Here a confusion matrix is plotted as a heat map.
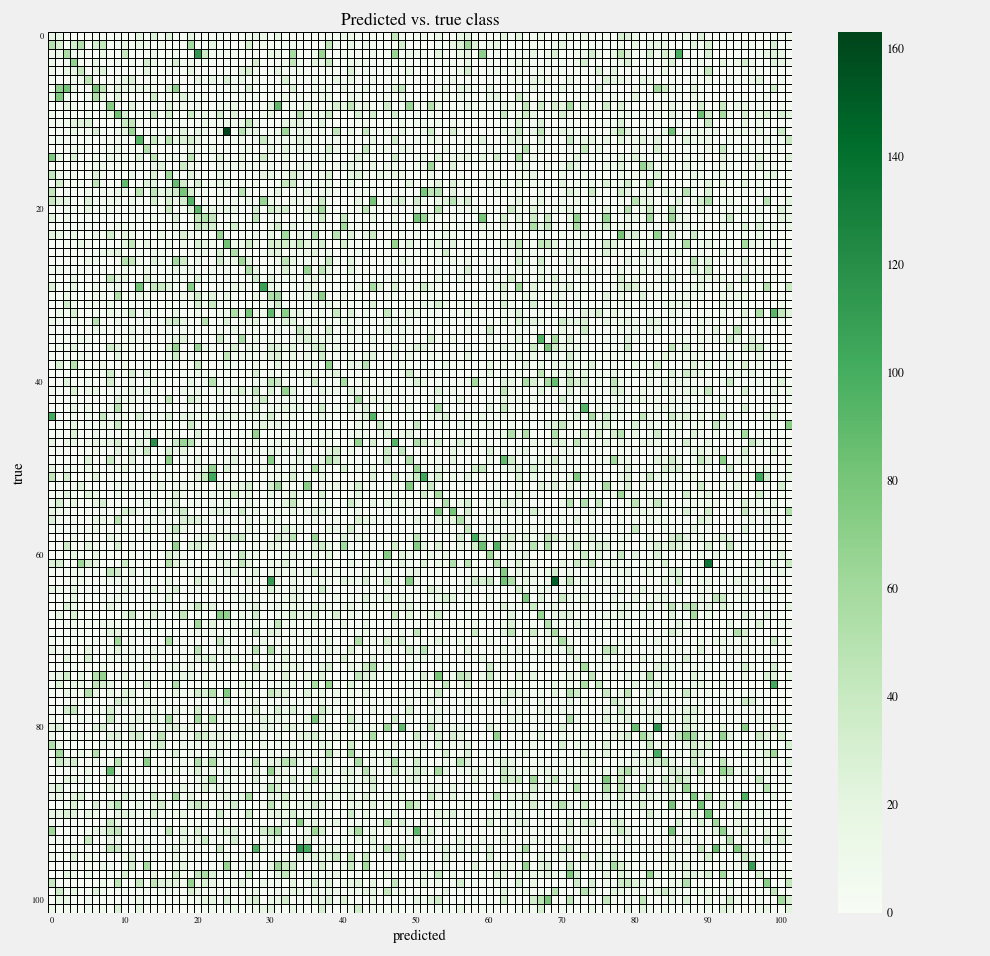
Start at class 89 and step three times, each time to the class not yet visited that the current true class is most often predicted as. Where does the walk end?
31
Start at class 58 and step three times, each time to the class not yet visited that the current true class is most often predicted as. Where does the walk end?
20
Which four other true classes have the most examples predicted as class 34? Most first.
94, 91, 9, 24
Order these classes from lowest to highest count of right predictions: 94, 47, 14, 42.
14, 42, 94, 47
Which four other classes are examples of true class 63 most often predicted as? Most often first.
69, 30, 62, 49
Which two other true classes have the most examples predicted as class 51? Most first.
18, 21
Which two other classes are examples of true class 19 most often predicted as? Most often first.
44, 29
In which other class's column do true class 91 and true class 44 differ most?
0
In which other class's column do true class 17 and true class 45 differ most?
10
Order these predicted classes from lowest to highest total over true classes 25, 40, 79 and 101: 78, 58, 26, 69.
26, 78, 58, 69
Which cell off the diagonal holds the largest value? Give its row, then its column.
11, 24
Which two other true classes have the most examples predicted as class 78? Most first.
23, 53
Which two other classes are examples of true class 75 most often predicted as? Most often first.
99, 38
